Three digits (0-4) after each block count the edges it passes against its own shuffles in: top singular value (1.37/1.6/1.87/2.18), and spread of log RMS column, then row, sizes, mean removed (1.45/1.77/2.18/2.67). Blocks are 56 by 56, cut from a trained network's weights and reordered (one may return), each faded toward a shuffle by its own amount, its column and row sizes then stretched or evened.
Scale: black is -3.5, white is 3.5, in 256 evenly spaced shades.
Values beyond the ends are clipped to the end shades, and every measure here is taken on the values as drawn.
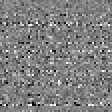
0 2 4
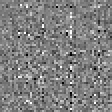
0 3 3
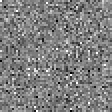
1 2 0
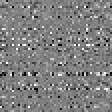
4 2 4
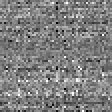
2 2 4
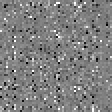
2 3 1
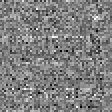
0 3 4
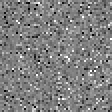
0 1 0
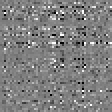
4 3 4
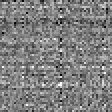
2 3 2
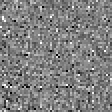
1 2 2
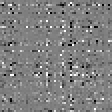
1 4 4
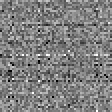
1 3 3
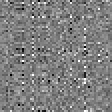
3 3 2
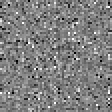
0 2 2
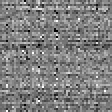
3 4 1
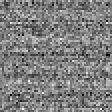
2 2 1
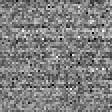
2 1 1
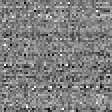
1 2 3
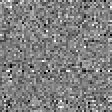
0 1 3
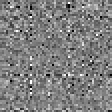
3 2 2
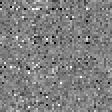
0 1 2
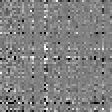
1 4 4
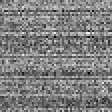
4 2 1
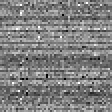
4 1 2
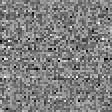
0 1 3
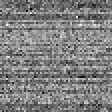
4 0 0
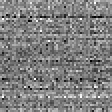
3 3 3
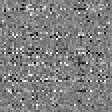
4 2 3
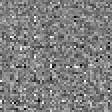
1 2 3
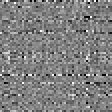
4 0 4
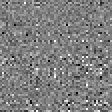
3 2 3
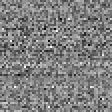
0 0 4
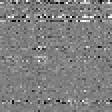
2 0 4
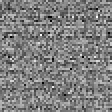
1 1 2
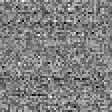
0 1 2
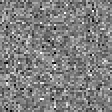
2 1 0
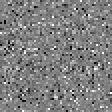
2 0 1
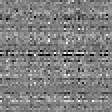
4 3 4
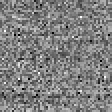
0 2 0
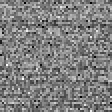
1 0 1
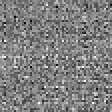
0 4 3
